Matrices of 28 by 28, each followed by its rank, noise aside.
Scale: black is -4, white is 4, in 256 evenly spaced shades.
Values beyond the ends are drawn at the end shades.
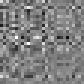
three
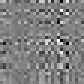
two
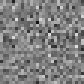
six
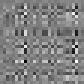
two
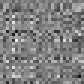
three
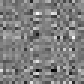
three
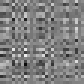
two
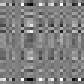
one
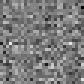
six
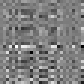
two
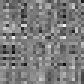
four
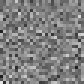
six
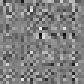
four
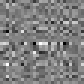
three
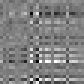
one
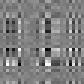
one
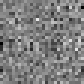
six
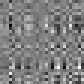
two
